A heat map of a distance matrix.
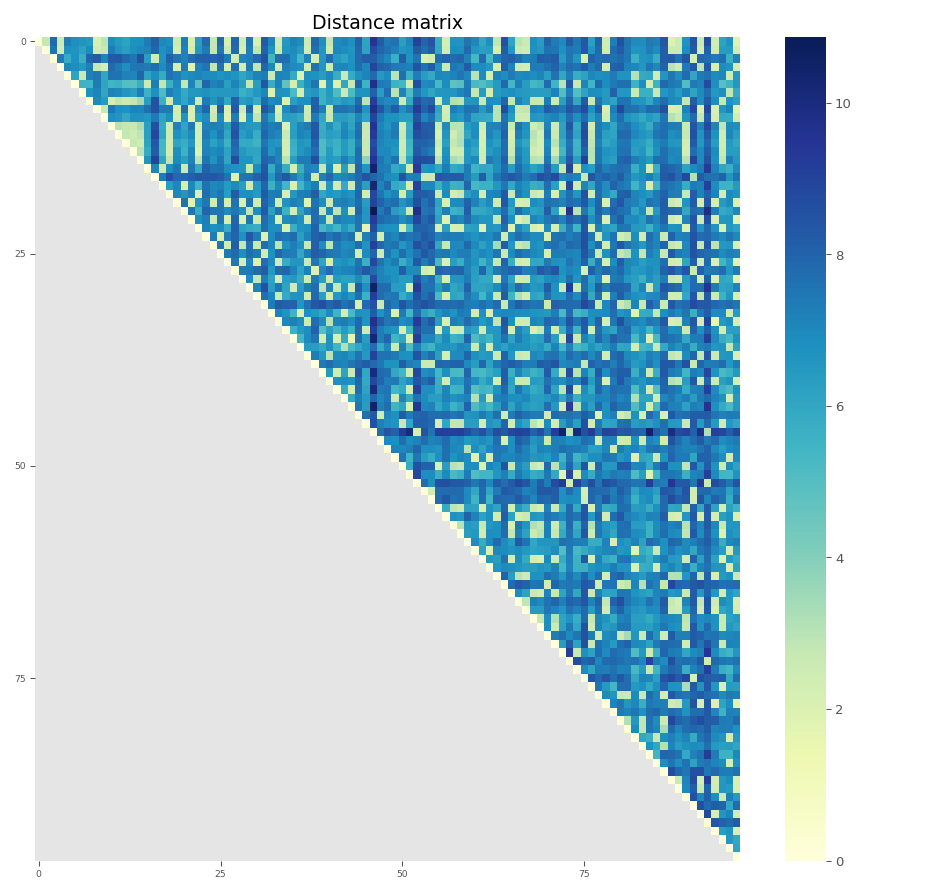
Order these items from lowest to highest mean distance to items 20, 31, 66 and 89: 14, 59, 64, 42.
14, 64, 42, 59
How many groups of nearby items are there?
8
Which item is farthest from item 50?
46
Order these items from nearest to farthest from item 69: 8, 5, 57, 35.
57, 5, 35, 8
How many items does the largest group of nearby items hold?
24
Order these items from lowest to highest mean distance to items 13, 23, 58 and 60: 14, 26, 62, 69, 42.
69, 14, 62, 42, 26
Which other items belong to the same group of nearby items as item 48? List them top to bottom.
59, 79
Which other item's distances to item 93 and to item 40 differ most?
33
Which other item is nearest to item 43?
35
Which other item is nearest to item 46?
52
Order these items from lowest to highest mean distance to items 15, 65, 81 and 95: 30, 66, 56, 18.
18, 30, 56, 66
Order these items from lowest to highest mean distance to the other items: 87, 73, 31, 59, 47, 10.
10, 87, 47, 59, 31, 73
